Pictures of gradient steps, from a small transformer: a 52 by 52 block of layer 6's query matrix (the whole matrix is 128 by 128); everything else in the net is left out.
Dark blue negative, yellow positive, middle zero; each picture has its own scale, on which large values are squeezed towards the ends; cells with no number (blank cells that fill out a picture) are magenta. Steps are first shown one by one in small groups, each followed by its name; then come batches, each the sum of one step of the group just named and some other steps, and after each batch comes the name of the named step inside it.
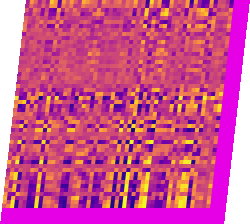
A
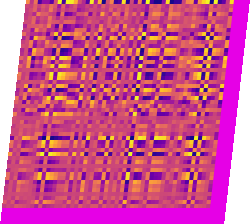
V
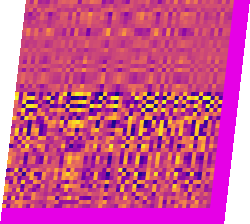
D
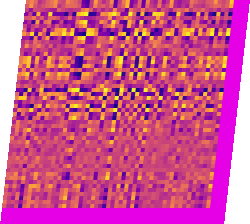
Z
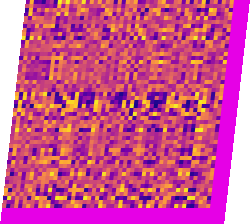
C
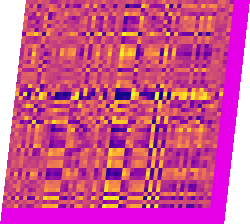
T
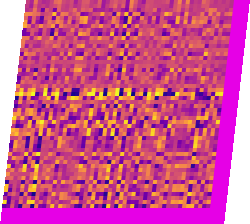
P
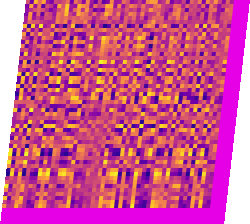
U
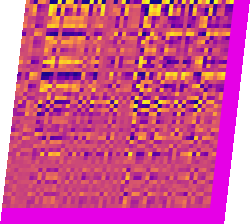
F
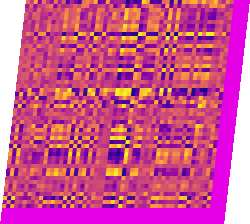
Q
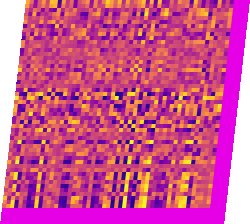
A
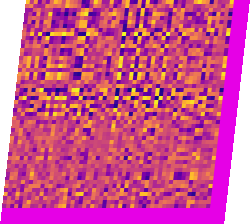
Z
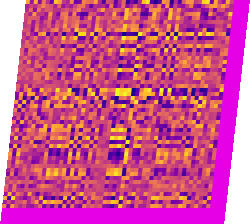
Q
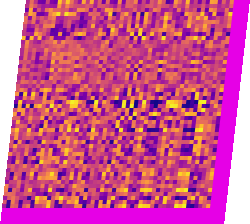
C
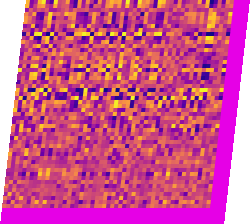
U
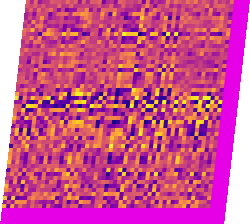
D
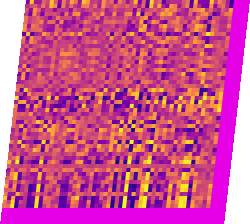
A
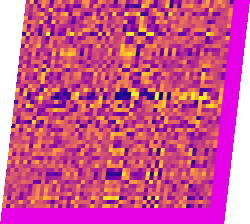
T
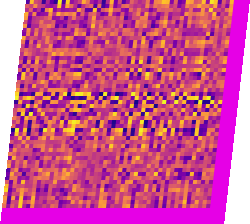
D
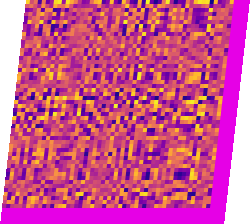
V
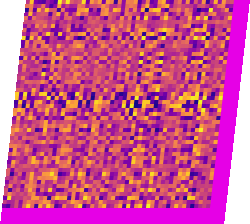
C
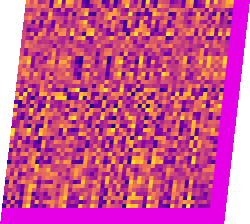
Z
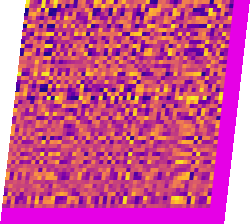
V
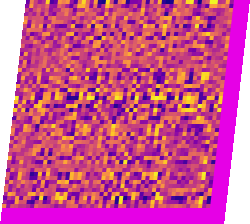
U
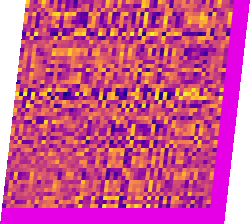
T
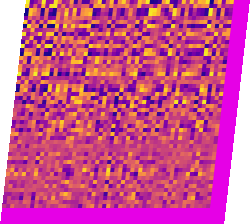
F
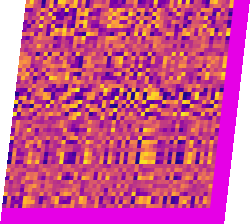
Z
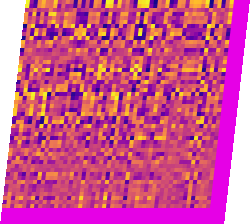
V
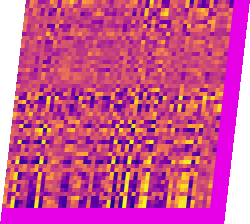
A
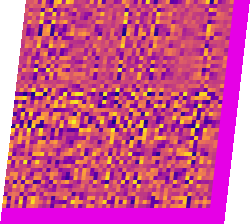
V
